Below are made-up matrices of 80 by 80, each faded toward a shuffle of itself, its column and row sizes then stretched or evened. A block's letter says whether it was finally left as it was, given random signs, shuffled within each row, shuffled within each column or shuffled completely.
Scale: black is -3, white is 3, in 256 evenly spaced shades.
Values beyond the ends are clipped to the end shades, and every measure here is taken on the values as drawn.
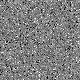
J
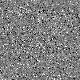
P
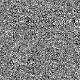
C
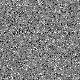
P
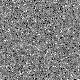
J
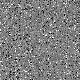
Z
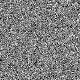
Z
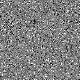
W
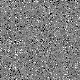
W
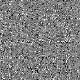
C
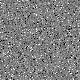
J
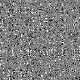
C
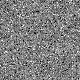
J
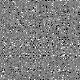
C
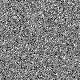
J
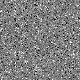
Z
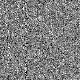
Z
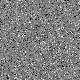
J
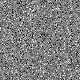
Z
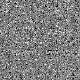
W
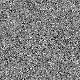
P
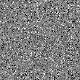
W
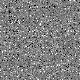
W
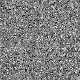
P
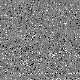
W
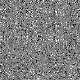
C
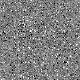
W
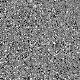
W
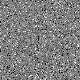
Z
